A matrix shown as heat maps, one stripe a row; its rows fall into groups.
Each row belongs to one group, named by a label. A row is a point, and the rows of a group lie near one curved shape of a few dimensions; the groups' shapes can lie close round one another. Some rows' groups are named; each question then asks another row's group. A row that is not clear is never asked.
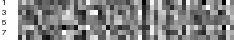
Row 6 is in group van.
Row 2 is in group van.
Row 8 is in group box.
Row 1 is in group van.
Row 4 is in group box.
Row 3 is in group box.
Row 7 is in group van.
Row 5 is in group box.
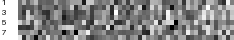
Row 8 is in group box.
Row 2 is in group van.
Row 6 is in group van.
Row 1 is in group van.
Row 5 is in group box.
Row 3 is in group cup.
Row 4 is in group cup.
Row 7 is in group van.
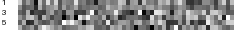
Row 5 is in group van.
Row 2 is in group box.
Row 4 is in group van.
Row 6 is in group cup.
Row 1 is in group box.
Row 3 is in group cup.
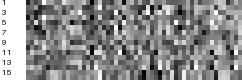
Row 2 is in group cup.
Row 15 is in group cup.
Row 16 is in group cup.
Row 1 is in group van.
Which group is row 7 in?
box
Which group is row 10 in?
van
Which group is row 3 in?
van
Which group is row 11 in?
van
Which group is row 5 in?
cup
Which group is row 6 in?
van
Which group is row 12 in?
box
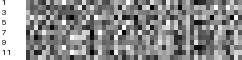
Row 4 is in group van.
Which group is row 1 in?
box
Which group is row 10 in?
box
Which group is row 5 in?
box
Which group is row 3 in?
box
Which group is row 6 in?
cup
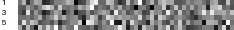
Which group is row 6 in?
box
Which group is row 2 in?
cup
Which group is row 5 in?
van
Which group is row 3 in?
cup
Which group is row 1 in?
box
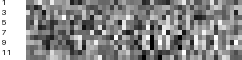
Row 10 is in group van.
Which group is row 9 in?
van
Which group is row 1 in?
cup
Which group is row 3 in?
box
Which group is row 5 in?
cup
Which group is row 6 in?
cup
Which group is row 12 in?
cup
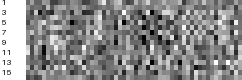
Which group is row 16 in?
van
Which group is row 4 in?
cup
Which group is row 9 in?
cup
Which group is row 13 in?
van
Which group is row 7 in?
van
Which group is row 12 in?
box
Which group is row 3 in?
cup
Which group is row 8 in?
cup
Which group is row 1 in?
box
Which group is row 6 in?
cup
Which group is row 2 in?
box
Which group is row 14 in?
box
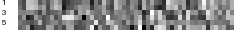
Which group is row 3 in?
van
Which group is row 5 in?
box
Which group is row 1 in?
cup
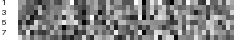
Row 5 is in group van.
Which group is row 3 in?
box
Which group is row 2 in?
box
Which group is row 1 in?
van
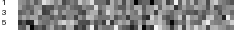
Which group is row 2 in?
box
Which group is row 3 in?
box
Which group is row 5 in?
van
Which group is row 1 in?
cup
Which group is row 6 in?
cup
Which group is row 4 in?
van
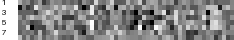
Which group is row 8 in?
box
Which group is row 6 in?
cup
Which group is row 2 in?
van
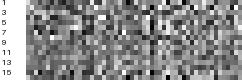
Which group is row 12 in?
box
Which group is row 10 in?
box
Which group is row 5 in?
van
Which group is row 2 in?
van
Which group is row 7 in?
cup
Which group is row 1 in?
box
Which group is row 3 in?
cup
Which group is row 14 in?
box
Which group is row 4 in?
box
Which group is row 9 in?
van
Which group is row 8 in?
cup
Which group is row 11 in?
van
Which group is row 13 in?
box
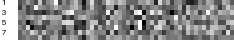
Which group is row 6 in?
cup
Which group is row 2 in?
van
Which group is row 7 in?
van
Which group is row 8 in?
box
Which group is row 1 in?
box
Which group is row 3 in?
van
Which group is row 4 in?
cup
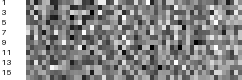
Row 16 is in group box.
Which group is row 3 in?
van
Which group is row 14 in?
cup
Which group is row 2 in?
cup
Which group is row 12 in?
box
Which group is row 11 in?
van
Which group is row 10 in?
van
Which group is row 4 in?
cup
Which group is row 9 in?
box
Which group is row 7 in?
box
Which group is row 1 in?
box
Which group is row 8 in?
cup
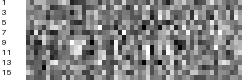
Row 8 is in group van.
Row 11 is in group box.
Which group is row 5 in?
cup
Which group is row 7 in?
cup
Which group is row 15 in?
box
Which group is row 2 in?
box
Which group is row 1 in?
cup
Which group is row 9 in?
van
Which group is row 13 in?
cup
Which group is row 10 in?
van
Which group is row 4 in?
van
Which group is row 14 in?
box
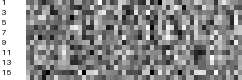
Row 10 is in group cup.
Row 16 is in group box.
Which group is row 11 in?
box
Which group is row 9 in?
van
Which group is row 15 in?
van
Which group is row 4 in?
van
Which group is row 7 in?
van
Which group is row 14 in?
box
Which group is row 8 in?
cup
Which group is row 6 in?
box
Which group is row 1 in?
cup
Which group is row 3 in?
box
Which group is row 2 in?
box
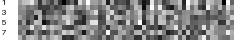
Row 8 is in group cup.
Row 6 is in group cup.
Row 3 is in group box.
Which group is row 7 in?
van
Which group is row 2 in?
van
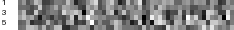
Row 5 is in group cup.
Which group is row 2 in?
box
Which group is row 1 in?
box
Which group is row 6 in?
cup
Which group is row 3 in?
van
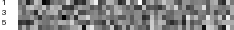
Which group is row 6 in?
van
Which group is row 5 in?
van
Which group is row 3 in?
box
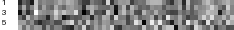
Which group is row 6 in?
box
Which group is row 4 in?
cup
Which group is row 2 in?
van
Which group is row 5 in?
van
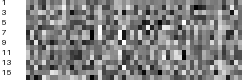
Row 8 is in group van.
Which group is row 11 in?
box
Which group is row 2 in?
box
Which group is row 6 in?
cup
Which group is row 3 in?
van
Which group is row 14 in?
cup
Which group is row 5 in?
cup
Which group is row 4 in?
box
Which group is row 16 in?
van
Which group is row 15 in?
cup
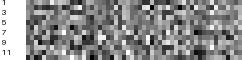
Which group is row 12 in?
van
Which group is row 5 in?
van
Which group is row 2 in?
van
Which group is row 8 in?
box
